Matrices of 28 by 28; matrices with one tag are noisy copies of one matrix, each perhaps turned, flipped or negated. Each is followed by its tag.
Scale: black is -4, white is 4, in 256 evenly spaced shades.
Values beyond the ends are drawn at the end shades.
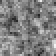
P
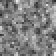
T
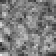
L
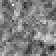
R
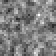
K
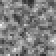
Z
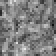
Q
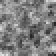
L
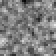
Z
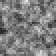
Z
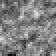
P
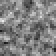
K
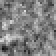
R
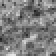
P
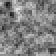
R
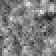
R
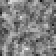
Q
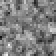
K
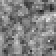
R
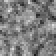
K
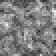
Q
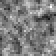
R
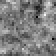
R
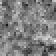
R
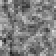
Q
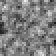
Z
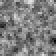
Z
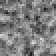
K
